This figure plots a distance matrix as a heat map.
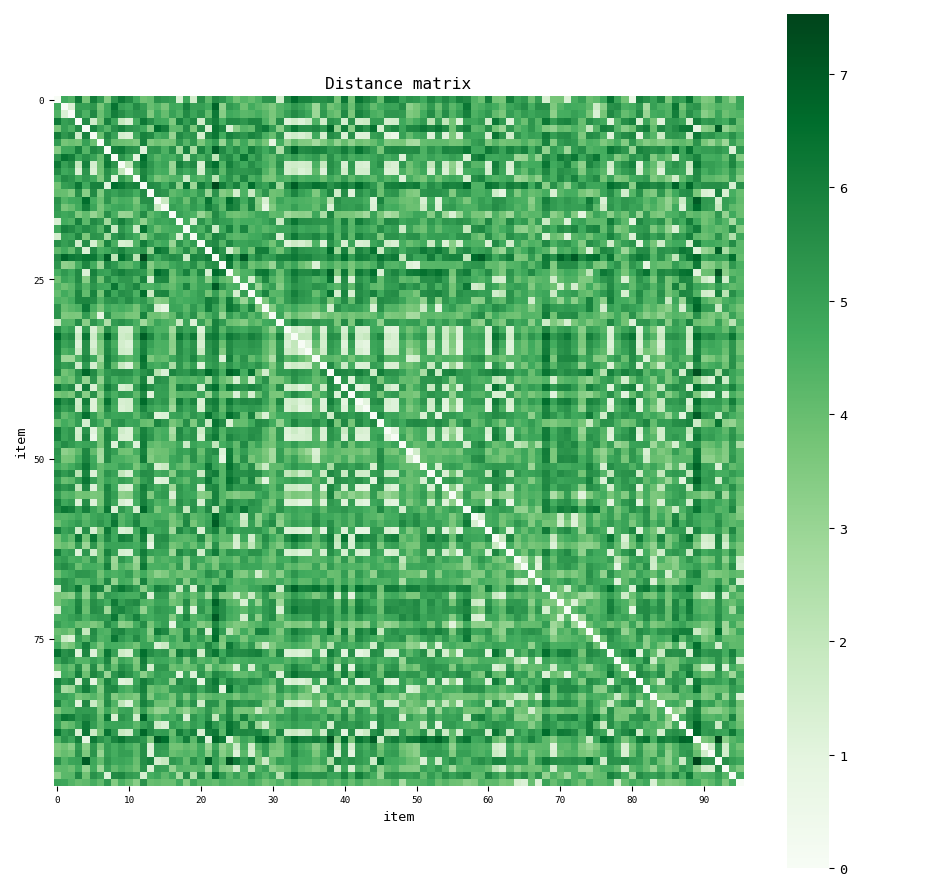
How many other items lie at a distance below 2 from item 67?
5
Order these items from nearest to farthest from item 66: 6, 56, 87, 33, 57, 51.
51, 87, 6, 57, 56, 33
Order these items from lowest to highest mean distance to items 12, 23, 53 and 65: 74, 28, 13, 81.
28, 13, 81, 74
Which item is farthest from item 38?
89
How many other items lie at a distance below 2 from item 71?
6
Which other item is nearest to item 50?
23
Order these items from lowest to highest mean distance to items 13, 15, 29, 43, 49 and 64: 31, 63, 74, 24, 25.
63, 25, 31, 74, 24
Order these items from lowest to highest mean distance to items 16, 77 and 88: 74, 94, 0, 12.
74, 94, 0, 12
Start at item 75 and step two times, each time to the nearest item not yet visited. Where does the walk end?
1
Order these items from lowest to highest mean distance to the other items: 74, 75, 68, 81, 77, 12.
81, 77, 75, 74, 68, 12
